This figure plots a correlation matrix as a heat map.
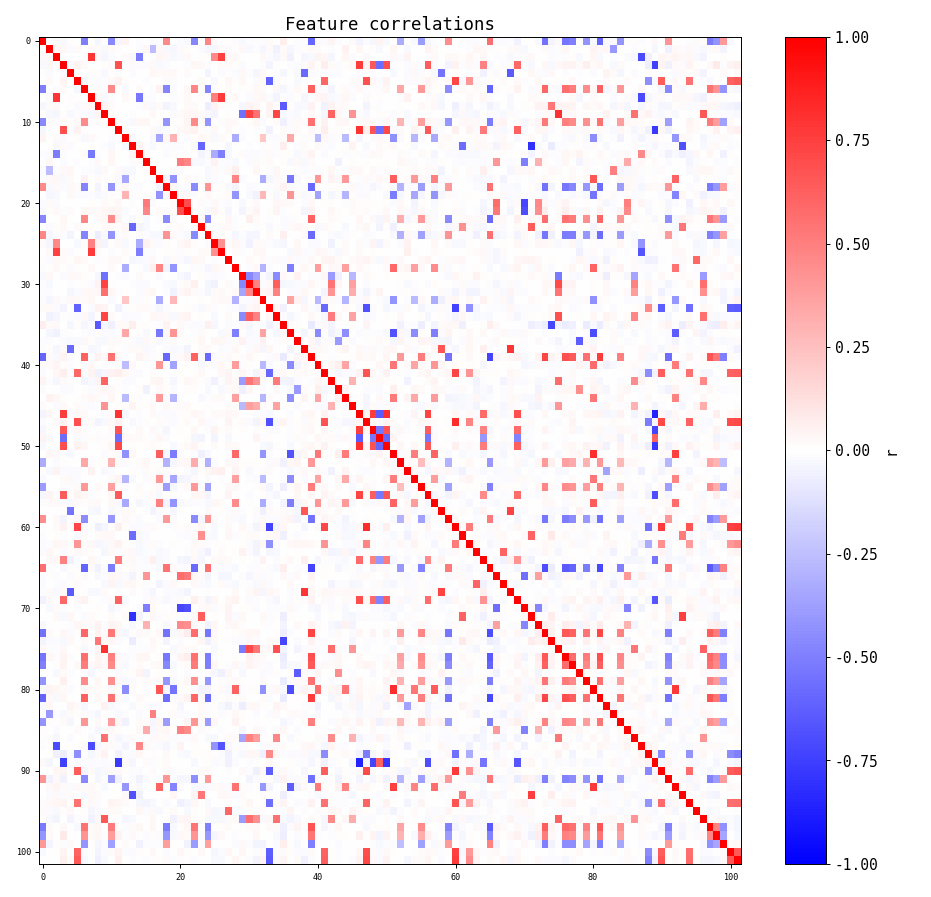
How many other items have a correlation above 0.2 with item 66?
5
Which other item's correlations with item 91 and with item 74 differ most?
35
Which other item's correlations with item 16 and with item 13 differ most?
71
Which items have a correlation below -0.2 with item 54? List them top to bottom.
12, 19, 32, 36
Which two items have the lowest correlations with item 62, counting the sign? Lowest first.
33, 88
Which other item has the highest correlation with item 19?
36
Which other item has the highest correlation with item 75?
9
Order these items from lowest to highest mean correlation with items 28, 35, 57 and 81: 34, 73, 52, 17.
34, 52, 73, 17
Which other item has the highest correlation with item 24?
65
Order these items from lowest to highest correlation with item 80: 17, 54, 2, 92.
2, 54, 17, 92
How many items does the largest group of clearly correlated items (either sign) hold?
21
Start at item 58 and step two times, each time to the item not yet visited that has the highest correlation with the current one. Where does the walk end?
38
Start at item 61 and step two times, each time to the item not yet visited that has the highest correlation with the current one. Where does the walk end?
93
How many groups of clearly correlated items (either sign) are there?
15
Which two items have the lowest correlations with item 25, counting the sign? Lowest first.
87, 14
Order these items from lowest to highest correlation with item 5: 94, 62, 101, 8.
8, 62, 94, 101
